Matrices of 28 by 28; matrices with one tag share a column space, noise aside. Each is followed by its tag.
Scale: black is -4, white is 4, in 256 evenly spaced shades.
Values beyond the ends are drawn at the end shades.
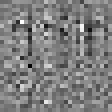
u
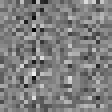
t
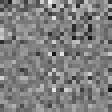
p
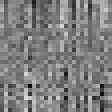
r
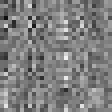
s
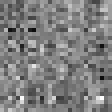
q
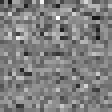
p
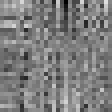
s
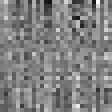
s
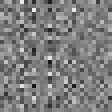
t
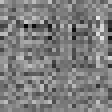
u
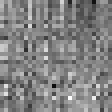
r
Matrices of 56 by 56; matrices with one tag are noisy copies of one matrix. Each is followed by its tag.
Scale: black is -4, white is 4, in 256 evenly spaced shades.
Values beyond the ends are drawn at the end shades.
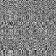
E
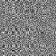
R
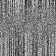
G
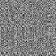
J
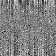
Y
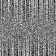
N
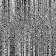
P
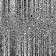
P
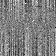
G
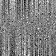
P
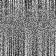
G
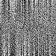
P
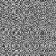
R
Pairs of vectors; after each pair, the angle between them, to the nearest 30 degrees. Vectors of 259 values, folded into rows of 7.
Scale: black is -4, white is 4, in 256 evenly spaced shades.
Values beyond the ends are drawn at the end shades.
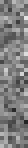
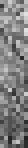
60 degrees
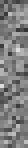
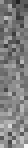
90 degrees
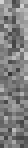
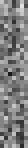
30 degrees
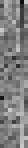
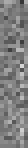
60 degrees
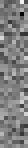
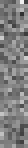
30 degrees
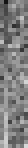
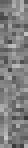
60 degrees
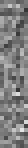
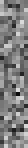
150 degrees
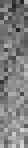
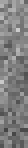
150 degrees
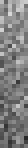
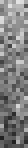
30 degrees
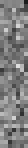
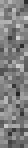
30 degrees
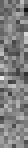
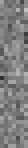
150 degrees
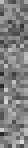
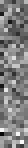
30 degrees
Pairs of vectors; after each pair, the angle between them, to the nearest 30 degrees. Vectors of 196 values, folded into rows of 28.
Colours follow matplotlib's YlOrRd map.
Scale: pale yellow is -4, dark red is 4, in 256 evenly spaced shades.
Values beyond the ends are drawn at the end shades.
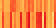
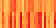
30 degrees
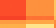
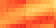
90 degrees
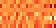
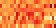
30 degrees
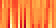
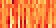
30 degrees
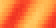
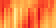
150 degrees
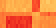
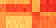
150 degrees
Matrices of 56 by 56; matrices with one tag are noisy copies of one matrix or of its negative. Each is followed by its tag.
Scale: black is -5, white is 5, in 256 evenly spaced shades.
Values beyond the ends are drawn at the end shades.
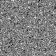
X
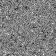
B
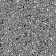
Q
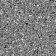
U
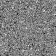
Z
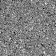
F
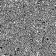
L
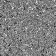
Z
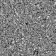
U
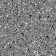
U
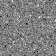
U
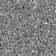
Q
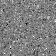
U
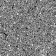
Z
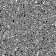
L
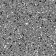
U
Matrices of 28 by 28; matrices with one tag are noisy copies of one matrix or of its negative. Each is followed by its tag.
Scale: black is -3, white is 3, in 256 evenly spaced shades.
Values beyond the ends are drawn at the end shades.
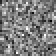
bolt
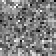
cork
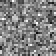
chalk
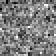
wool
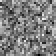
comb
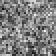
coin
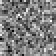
bolt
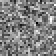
chalk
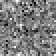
cork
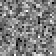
comb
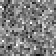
comb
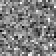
wool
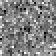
bolt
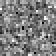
wool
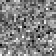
cork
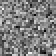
coin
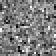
wool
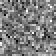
bolt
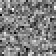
wool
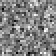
coin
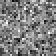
cork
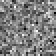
chalk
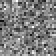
cork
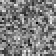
chalk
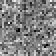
cork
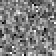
coin
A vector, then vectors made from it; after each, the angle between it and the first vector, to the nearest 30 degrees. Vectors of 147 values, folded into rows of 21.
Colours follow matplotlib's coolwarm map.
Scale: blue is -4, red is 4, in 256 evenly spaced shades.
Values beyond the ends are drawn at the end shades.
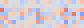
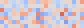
30 degrees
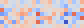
30 degrees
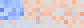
120 degrees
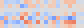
90 degrees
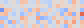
150 degrees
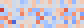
30 degrees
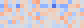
120 degrees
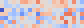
150 degrees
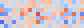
30 degrees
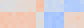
90 degrees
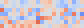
30 degrees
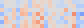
60 degrees
